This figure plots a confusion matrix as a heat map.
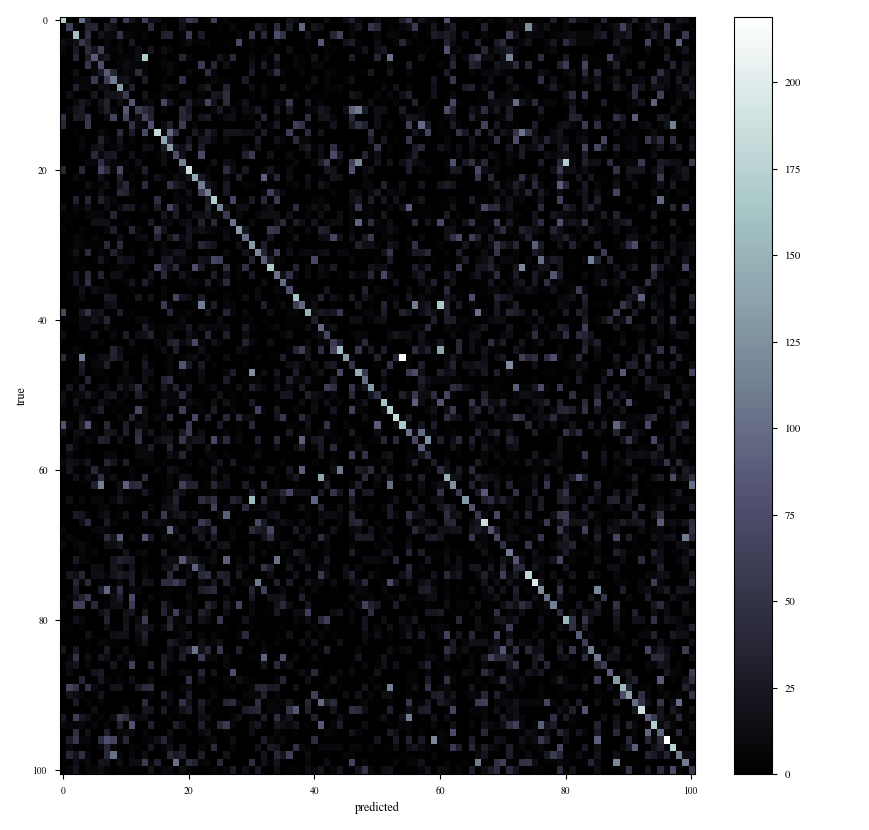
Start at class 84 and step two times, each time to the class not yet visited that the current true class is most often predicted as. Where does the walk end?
32
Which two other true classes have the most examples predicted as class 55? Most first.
93, 25
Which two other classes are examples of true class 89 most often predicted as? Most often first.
52, 1
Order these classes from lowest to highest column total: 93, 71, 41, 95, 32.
93, 32, 41, 71, 95
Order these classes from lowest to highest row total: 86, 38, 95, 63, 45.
86, 95, 63, 38, 45
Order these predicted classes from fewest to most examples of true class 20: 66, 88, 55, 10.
10, 55, 88, 66
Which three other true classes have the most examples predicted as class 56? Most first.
38, 51, 47
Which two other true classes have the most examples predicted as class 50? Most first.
54, 17
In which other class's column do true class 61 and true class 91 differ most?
98
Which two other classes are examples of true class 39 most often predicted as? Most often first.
66, 0
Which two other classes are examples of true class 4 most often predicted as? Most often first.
61, 6
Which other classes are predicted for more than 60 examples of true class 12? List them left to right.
10, 46, 47, 61
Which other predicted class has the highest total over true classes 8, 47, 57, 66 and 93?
55
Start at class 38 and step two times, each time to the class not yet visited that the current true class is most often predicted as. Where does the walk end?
44
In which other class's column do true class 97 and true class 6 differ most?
91
